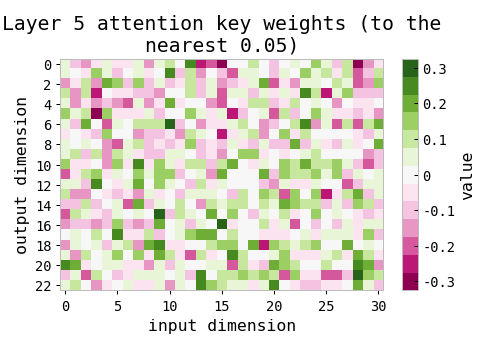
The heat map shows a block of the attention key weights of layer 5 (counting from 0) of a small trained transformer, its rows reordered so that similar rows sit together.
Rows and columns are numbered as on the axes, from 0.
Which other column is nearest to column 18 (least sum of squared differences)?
17
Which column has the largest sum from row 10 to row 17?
9
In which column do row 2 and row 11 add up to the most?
19
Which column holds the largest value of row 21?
28
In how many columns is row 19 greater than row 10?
13
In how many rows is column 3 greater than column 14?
10
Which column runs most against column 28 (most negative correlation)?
12
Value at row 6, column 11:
-0.1
